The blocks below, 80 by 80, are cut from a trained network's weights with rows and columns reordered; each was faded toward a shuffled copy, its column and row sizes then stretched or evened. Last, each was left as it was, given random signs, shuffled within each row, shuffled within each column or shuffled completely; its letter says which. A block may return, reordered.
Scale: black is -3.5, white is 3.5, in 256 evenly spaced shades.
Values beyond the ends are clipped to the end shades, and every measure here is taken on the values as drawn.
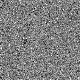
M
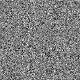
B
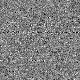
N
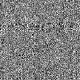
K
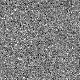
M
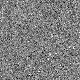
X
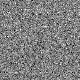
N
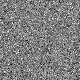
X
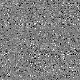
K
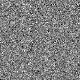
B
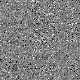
B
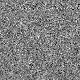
N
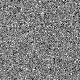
N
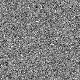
N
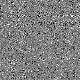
B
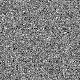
N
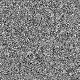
N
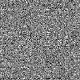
K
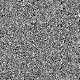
M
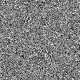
X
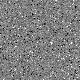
X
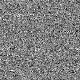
N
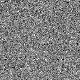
N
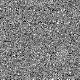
B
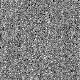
M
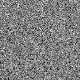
K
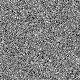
X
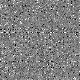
B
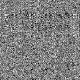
K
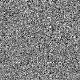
B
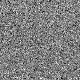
N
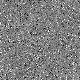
X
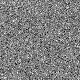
X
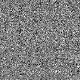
B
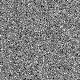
X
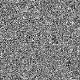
K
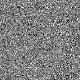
K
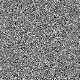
B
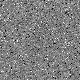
X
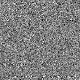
B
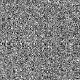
K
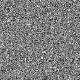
B
